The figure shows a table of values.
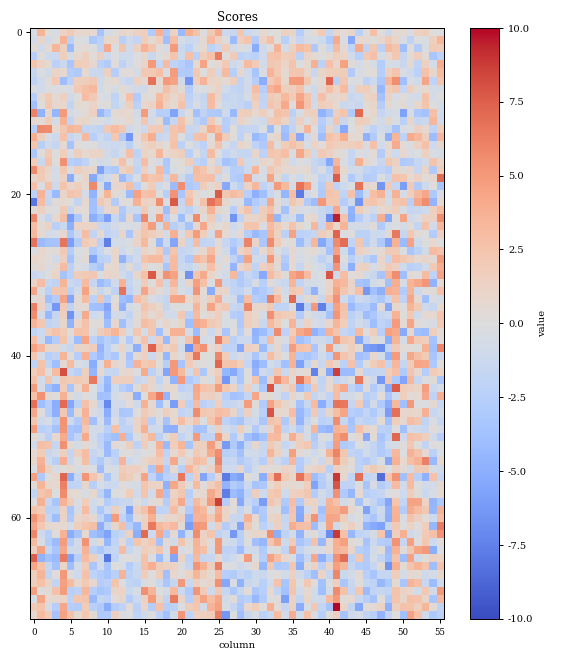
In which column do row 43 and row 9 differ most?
44
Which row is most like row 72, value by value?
68
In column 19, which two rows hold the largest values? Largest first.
21, 70
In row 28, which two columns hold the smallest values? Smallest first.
8, 12
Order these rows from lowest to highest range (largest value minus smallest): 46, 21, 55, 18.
18, 46, 21, 55
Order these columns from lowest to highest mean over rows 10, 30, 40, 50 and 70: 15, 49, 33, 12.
12, 33, 15, 49
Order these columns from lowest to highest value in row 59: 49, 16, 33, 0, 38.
33, 38, 0, 49, 16
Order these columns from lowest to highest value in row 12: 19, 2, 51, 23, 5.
51, 23, 19, 5, 2
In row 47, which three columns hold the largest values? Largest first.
32, 49, 22
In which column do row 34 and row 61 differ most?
36
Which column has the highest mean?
41
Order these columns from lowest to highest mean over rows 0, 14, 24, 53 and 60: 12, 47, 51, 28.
47, 28, 12, 51
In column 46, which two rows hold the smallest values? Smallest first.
39, 61
